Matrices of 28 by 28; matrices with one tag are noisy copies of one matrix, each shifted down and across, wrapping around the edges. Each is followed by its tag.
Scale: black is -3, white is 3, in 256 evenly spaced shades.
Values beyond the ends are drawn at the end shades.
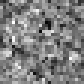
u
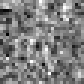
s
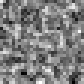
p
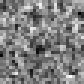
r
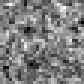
r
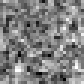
s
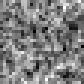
r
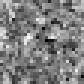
s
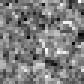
u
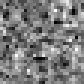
s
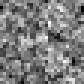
u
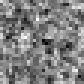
s
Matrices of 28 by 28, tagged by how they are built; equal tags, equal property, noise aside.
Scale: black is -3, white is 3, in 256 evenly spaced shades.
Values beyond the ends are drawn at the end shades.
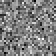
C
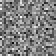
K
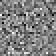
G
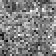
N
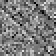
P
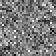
P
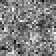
N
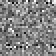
G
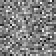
K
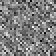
P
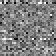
G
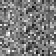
K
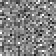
K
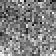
N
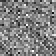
P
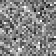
P
